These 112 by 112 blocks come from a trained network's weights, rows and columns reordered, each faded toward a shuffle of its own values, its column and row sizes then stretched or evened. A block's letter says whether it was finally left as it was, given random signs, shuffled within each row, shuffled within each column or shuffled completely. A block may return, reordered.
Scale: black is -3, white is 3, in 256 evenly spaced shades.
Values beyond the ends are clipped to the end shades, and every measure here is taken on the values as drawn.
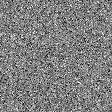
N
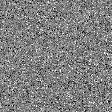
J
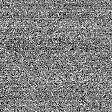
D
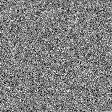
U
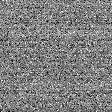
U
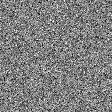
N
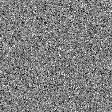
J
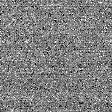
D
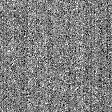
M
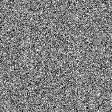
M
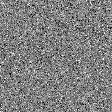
M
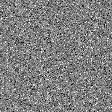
M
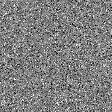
J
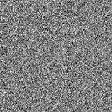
D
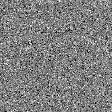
J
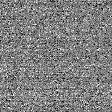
D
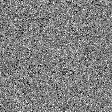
J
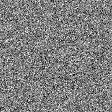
J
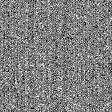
D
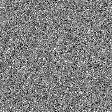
J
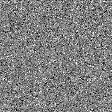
J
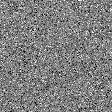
M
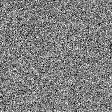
N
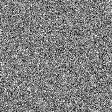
M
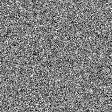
J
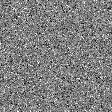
U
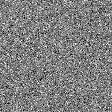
N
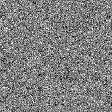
D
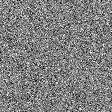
N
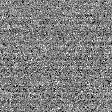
D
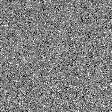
J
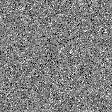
M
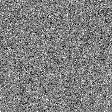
U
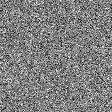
M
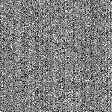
D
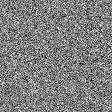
M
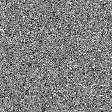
J
